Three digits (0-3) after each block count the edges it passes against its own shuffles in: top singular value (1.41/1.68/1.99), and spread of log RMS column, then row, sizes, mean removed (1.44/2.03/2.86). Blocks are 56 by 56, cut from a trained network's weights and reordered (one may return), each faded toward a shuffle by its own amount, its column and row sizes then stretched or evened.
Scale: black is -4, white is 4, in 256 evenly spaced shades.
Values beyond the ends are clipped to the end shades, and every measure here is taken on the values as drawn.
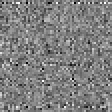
2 1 2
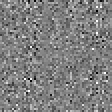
1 2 1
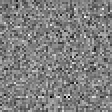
1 0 1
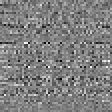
3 0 3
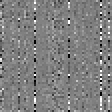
3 3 0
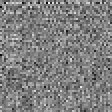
3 0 1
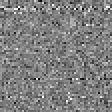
1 0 2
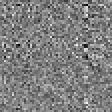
3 1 1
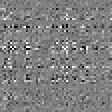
3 2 3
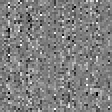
0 3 0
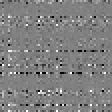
3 2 3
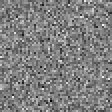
0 0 0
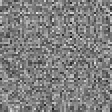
3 1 0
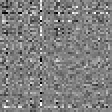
3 2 2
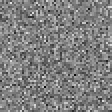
1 0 0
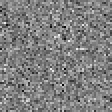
0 1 1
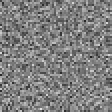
2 0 0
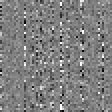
1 3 0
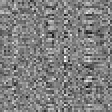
3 2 0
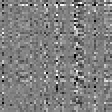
3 3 1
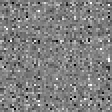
0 2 2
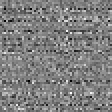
3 1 3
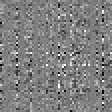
1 3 1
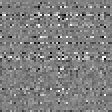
2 1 3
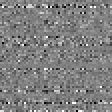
2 1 3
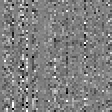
0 3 0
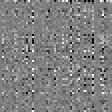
3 3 2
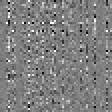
1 3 1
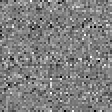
0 0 2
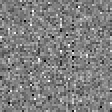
0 1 0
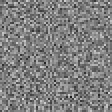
3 0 0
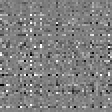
1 2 3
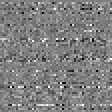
0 0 3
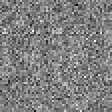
2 0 0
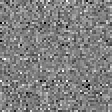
0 0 2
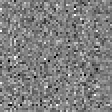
1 2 0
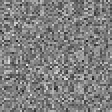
3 0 1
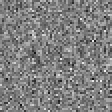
2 1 0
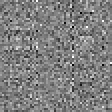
3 2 0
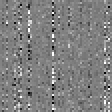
2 3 0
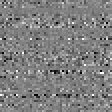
0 1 3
